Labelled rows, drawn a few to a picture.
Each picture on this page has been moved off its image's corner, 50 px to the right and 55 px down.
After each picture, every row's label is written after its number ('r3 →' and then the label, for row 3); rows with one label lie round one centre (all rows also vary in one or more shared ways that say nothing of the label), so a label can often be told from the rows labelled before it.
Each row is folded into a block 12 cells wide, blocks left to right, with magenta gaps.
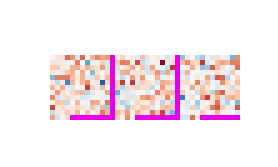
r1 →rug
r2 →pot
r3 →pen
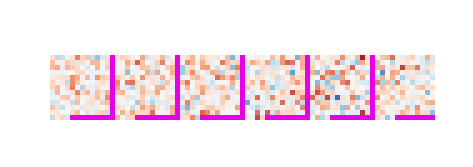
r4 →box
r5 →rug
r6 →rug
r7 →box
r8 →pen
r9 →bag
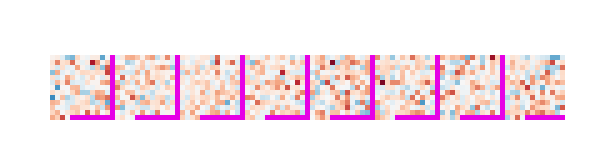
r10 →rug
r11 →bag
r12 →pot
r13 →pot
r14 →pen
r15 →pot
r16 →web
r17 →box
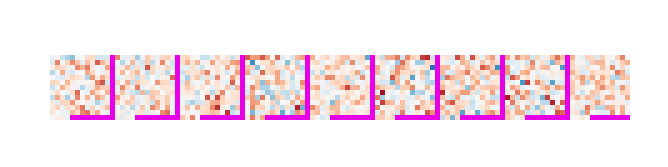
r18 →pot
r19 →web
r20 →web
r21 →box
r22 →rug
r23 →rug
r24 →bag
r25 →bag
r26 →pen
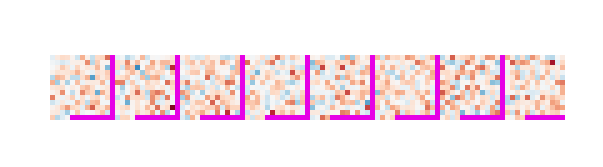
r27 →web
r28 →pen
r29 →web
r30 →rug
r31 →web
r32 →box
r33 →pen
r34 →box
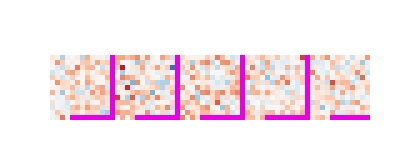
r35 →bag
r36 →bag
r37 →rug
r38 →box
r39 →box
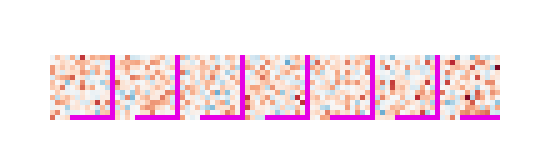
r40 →rug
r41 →rug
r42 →pot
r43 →pot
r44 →web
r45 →pot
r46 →web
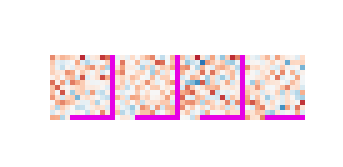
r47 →pot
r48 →box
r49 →web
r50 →pot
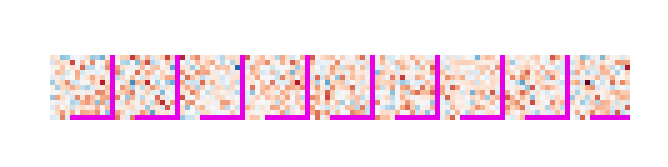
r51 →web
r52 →web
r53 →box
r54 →box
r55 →bag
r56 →rug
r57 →pen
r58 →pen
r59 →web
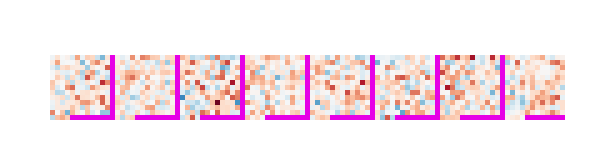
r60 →box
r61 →rug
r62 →box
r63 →rug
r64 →box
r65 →pot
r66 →box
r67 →web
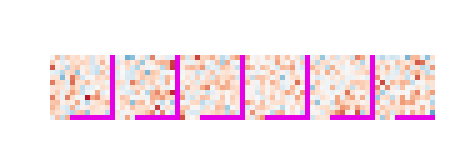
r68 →bag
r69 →pot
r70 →box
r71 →pot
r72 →web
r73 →pot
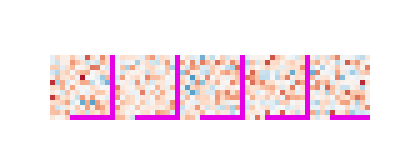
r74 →bag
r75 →bag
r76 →pen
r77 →box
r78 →box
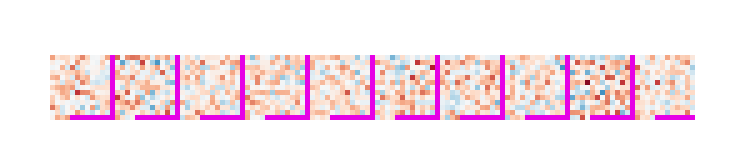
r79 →box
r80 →pot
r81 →pen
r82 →pot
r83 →bag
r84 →pen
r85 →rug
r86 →bag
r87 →bag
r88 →pot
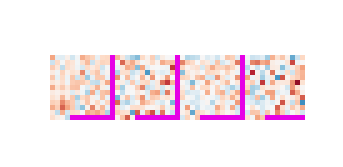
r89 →pot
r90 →pot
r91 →pen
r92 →box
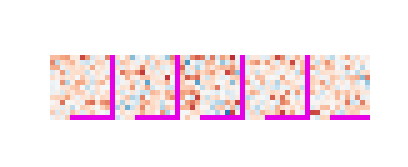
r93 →box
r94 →web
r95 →pen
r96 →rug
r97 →bag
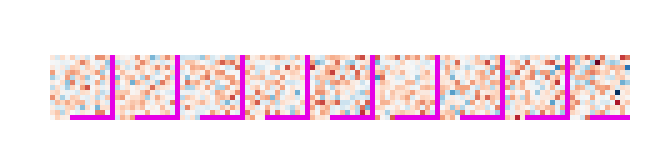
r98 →web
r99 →web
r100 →pot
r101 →box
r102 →pot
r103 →web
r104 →box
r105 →pot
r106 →web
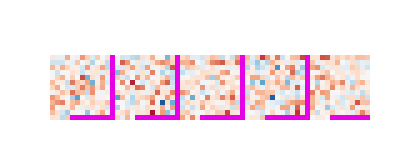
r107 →pot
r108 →pot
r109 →web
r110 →box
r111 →box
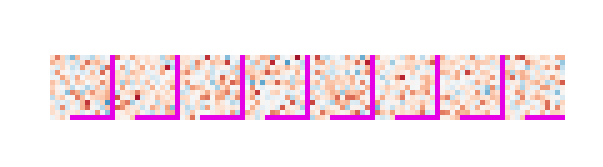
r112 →pen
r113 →box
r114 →box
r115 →web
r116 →bag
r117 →web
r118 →web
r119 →box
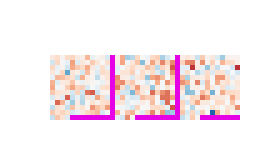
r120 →bag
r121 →bag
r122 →pen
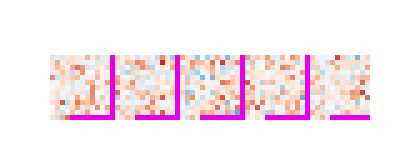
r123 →rug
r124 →rug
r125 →web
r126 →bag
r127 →box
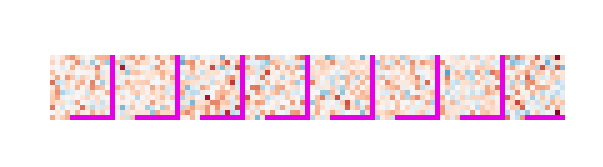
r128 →rug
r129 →box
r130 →web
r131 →web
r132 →pen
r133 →bag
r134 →bag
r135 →pot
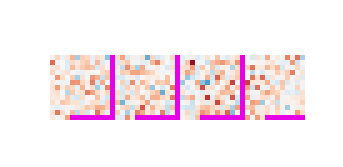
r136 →bag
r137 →web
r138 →web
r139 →rug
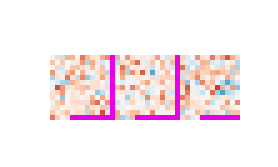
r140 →web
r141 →box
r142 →rug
